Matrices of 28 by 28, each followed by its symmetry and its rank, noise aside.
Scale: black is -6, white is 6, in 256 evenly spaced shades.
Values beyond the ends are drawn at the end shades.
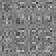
no symmetry, rank four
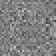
no symmetry, rank six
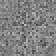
symmetric, rank six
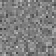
antisymmetric, rank six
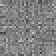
no symmetry, rank six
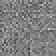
antisymmetric, rank eight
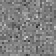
antisymmetric, rank eight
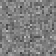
no symmetry, rank six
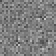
symmetric, rank six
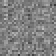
no symmetry, rank six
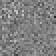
no symmetry, rank six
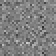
antisymmetric, rank six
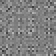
symmetric, rank four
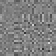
antisymmetric, rank four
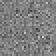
no symmetry, rank eight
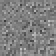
symmetric, rank eight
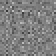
no symmetry, rank four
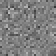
symmetric, rank six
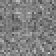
antisymmetric, rank eight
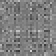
no symmetry, rank four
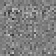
no symmetry, rank six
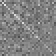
symmetric, rank six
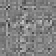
symmetric, rank four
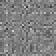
no symmetry, rank four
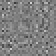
antisymmetric, rank four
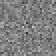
antisymmetric, rank eight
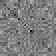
symmetric, rank four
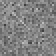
symmetric, rank eight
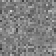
no symmetry, rank six
